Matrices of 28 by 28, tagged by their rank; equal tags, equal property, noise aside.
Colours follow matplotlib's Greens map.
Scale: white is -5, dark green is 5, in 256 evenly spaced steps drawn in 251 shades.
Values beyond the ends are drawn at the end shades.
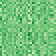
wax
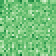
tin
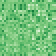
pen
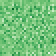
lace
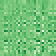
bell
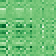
bell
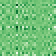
bell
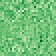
tin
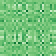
bell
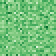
tin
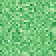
lace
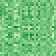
wax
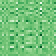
bell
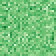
tin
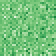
tin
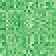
tin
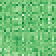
pen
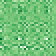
wax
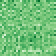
pen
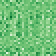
pen
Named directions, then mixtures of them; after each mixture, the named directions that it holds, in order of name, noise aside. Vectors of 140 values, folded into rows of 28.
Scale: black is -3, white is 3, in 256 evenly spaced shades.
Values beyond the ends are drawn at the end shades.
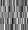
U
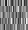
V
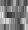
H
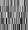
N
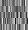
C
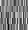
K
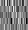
V.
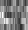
H.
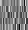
C, N.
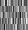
V.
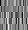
K.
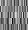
K, N, U.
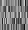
C.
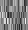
H, N.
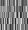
C, U.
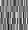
K.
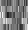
H, K.
